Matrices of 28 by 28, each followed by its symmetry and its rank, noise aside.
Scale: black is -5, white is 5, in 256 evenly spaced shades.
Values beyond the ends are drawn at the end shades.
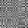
no symmetry, rank two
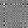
no symmetry, rank two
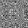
no symmetry, rank four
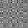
antisymmetric, rank two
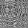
antisymmetric, rank four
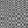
no symmetry, rank two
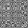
symmetric, rank four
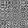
antisymmetric, rank four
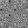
symmetric, rank four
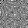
symmetric, rank four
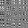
antisymmetric, rank two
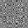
no symmetry, rank four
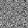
no symmetry, rank four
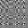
antisymmetric, rank two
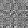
no symmetry, rank four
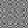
antisymmetric, rank two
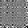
no symmetry, rank two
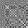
symmetric, rank four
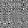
antisymmetric, rank four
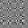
no symmetry, rank two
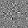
antisymmetric, rank four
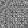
symmetric, rank four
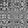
no symmetry, rank three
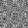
no symmetry, rank three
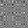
no symmetry, rank two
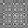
symmetric, rank two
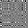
antisymmetric, rank two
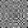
symmetric, rank two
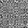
antisymmetric, rank four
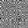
no symmetry, rank four
